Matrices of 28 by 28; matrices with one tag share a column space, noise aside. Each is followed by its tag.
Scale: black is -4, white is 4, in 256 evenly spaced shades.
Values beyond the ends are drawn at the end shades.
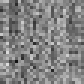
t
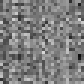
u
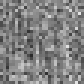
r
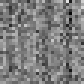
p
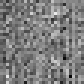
u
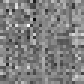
p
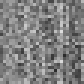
t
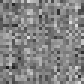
p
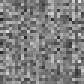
u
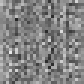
t
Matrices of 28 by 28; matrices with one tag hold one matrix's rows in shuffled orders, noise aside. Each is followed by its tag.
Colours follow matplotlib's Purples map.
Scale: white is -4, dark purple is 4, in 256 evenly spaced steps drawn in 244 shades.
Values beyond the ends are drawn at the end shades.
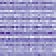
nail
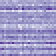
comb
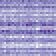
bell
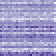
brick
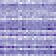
comb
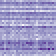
bell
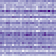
bell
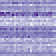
nail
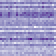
brick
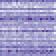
brick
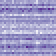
bell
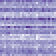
bell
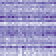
comb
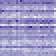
brick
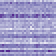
nail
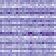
brick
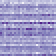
bell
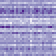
nail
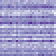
brick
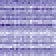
nail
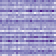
brick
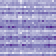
comb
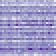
brick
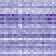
comb
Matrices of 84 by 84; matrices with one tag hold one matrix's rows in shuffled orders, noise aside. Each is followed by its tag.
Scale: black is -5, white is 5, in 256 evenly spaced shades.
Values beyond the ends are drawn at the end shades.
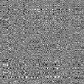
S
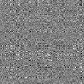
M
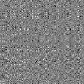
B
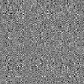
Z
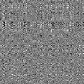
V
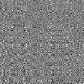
V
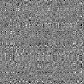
M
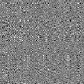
B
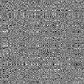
S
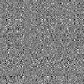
Z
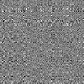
V
